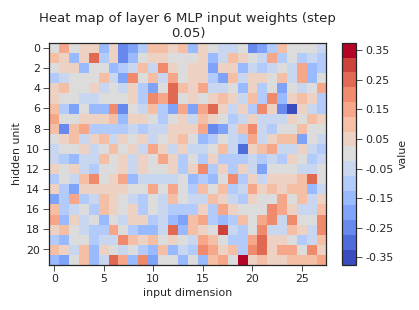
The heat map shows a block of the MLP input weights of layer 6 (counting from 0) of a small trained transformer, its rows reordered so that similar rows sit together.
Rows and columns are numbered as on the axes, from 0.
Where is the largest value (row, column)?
21, 19
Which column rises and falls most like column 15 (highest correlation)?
0
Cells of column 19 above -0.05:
8
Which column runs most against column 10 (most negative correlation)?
27
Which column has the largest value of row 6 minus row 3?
16
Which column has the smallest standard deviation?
3
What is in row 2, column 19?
-0.15
